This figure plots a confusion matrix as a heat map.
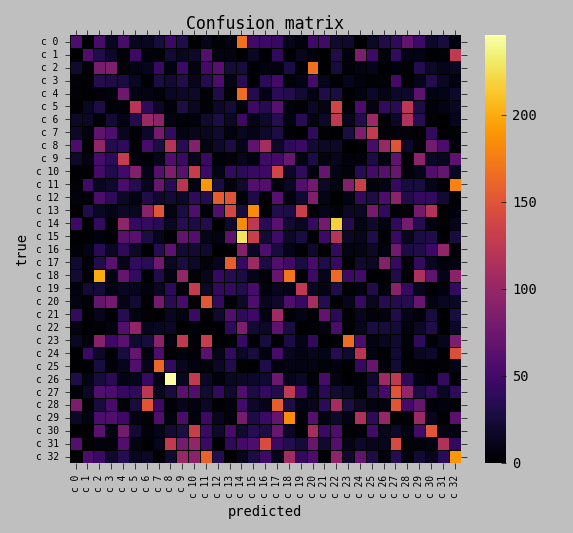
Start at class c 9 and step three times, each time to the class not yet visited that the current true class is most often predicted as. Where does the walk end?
c 22
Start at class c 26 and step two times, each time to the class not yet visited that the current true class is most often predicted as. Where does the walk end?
c 27
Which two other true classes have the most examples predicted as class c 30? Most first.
c 13, c 8
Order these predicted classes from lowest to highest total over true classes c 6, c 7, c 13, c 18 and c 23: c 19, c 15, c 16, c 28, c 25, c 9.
c 16, c 28, c 19, c 15, c 9, c 25
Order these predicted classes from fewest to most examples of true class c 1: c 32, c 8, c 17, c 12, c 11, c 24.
c 12, c 8, c 17, c 11, c 24, c 32
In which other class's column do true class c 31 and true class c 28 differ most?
c 6
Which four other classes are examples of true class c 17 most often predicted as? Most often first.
c 13, c 15, c 26, c 7
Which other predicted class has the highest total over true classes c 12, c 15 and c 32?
c 14
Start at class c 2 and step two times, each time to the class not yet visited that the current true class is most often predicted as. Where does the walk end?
c 11
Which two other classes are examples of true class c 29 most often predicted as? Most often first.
c 18, c 24
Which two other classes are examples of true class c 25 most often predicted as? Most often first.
c 7, c 5
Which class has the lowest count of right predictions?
c 3
